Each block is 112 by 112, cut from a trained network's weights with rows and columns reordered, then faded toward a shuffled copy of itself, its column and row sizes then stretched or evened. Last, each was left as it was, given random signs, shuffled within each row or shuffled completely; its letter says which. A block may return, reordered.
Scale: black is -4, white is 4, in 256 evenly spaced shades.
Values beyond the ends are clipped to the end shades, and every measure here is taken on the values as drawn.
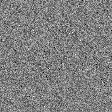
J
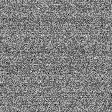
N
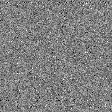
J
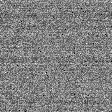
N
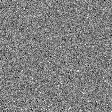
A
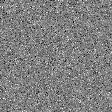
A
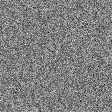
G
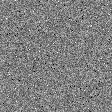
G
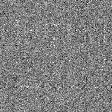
N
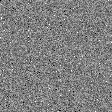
J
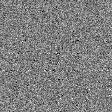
J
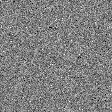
A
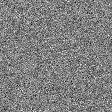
G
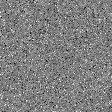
G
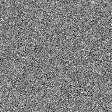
J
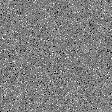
J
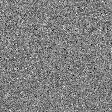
A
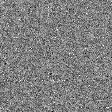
J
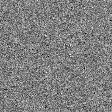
J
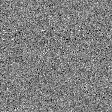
A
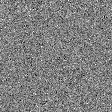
A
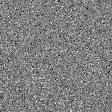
G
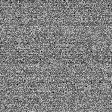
N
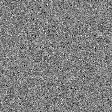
A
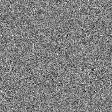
J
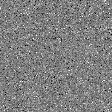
J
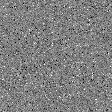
A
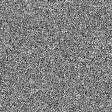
A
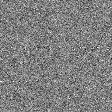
A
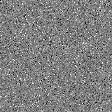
N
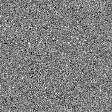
J
